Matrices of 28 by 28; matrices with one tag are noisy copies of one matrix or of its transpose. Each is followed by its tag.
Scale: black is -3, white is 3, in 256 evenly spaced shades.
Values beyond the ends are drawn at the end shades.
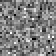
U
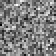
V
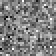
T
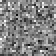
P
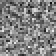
U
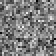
T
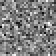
P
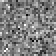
T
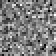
U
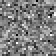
P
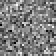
V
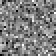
P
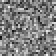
T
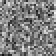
P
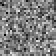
P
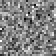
P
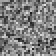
T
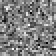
T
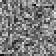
P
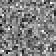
V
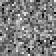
T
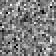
V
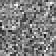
V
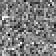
V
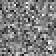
U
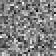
T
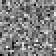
P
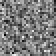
P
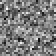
T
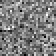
V
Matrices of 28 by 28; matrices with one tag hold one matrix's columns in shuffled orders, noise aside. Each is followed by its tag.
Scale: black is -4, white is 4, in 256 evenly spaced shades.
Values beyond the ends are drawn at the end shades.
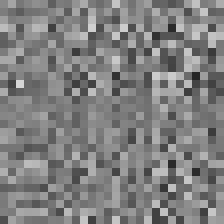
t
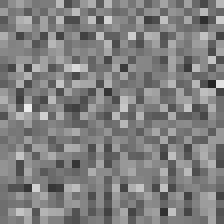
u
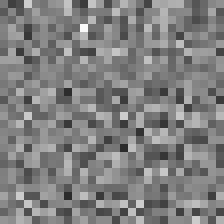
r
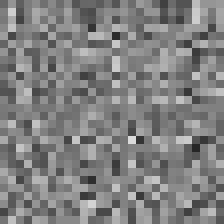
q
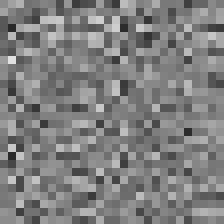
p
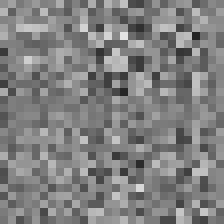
t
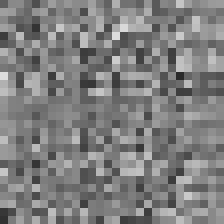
t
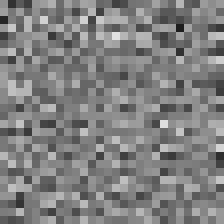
p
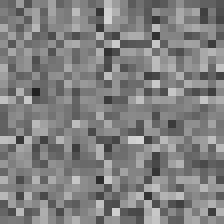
q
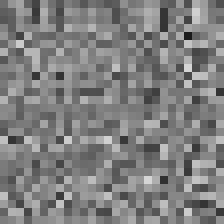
q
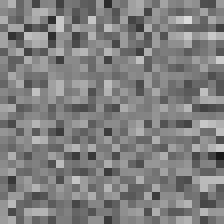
p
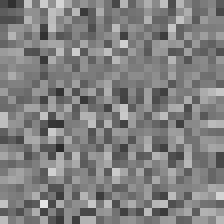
r
